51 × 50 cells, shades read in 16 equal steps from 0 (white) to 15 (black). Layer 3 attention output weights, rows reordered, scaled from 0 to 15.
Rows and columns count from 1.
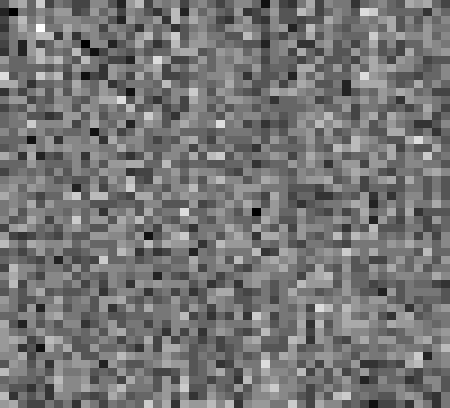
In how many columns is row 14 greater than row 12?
20
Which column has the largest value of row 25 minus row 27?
44
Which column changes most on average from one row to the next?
15
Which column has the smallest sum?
46
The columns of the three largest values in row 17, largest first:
11, 49, 14
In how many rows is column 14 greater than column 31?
24
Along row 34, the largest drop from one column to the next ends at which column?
2
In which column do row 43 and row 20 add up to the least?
48
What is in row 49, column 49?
7
